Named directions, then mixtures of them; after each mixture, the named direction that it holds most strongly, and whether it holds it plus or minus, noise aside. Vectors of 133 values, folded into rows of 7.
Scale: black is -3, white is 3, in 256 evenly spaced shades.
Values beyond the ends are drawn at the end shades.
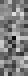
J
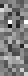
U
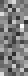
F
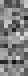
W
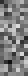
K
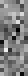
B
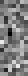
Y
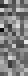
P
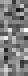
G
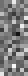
F, plus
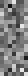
F, plus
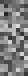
K, plus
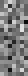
F, plus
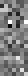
U, plus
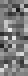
J, minus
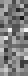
G, plus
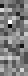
U, plus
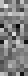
P, minus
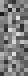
F, minus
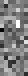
P, plus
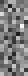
F, plus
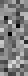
Y, plus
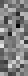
Y, plus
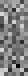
F, plus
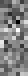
B, minus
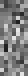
B, minus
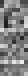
W, minus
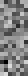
W, plus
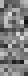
W, plus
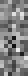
J, plus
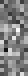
B, minus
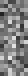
F, minus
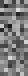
P, plus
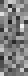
F, plus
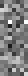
U, plus
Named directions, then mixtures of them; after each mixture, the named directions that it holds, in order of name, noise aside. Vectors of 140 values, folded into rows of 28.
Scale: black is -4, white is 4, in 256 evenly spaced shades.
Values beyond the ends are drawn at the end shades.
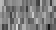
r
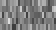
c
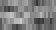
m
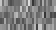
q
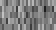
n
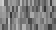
n, r.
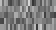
q.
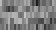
m, q, r.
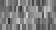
c, m, n.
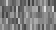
n.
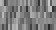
c, n, r.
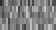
n, r.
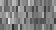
c, m, n.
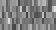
c.
